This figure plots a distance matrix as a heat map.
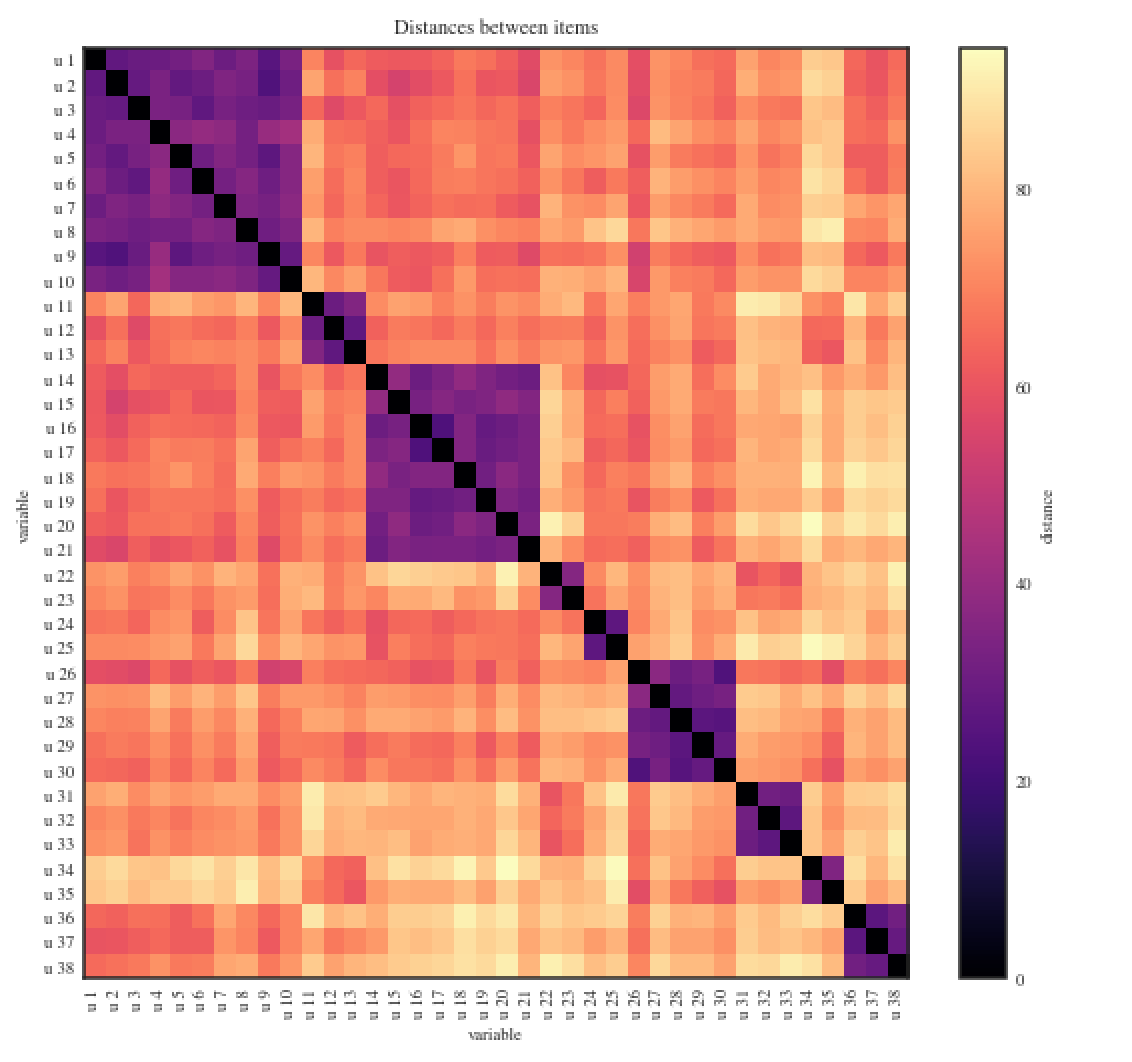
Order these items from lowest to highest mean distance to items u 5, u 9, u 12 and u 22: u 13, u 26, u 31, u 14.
u 13, u 26, u 14, u 31
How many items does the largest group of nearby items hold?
10
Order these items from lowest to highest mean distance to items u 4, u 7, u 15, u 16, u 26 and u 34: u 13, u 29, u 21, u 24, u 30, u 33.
u 21, u 30, u 29, u 13, u 24, u 33
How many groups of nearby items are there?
9
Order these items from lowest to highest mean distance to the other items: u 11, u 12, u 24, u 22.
u 12, u 24, u 11, u 22
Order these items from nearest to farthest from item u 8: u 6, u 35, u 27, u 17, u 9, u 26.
u 9, u 6, u 26, u 17, u 27, u 35
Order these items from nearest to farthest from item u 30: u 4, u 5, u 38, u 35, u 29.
u 29, u 35, u 5, u 4, u 38
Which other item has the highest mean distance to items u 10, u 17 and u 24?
u 34
